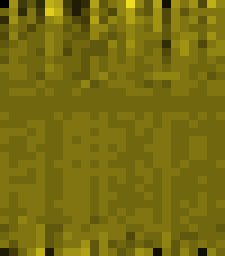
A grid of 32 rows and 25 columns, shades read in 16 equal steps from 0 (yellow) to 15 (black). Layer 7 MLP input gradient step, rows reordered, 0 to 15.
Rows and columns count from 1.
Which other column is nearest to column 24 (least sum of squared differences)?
22
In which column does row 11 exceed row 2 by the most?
6
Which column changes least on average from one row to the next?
20
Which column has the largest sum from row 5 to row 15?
19
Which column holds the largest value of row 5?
1
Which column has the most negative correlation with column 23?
16
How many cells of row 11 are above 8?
3
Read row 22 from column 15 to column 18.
8 7 7 8
